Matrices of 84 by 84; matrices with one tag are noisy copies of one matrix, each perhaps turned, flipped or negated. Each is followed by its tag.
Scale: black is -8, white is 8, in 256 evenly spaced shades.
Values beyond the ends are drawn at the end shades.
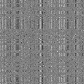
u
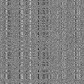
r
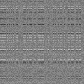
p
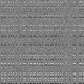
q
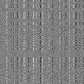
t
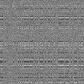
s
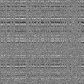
s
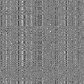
s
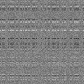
r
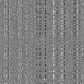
r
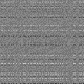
q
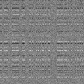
t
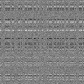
r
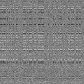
p
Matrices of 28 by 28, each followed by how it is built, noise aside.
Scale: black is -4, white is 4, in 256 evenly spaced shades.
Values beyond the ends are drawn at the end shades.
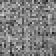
blocks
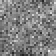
smooth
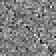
diagonal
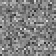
repeating rows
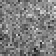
smooth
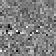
uneven rows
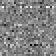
uneven rows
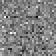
uneven rows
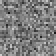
blocks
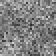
smooth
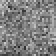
smooth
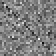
diagonal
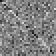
diagonal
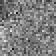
smooth
